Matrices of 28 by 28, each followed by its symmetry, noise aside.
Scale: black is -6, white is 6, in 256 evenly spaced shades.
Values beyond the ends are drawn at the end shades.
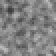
symmetric.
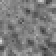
symmetric.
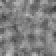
antisymmetric.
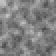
symmetric.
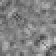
symmetric.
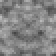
mirrored left to right.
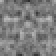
mirrored left to right.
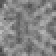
mirrored top to bottom.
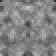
mirrored left to right.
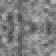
mirrored top to bottom.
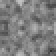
mirrored top to bottom.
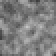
symmetric.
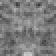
mirrored left to right.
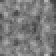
mirrored top to bottom.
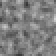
antisymmetric.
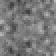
mirrored top to bottom.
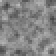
symmetric.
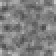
mirrored top to bottom.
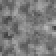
mirrored top to bottom.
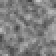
antisymmetric.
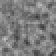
symmetric.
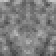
mirrored left to right.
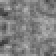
mirrored top to bottom.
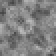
symmetric.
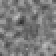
symmetric.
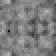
mirrored top to bottom.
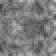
mirrored top to bottom.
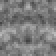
mirrored left to right.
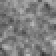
antisymmetric.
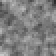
antisymmetric.
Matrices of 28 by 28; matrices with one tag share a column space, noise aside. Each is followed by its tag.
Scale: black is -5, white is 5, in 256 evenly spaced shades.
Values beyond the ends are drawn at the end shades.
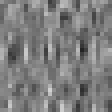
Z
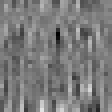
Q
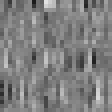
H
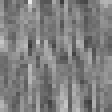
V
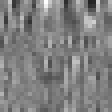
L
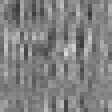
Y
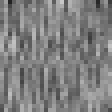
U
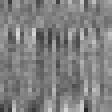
Q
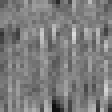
Q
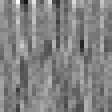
V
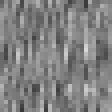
Z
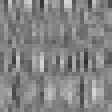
H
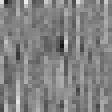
V
